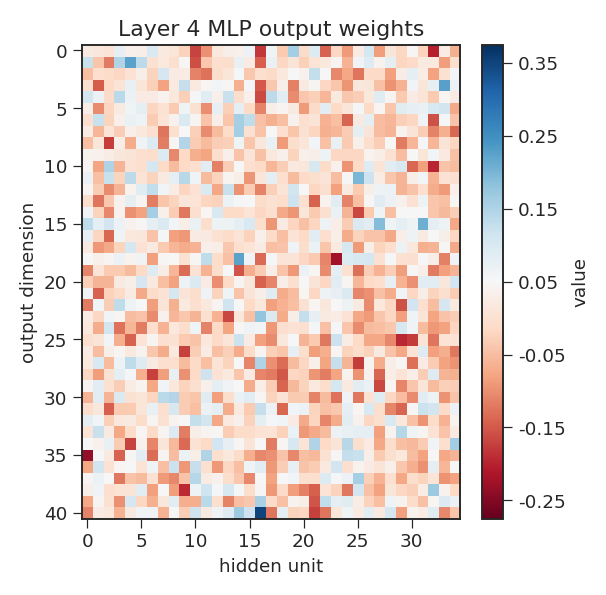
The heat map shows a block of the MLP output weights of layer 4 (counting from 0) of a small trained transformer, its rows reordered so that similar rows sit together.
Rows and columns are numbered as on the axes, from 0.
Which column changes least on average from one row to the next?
20
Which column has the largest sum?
14
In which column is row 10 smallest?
32
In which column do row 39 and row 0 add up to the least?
10
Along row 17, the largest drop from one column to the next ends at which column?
25
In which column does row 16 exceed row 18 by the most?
23
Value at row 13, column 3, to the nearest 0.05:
0.05
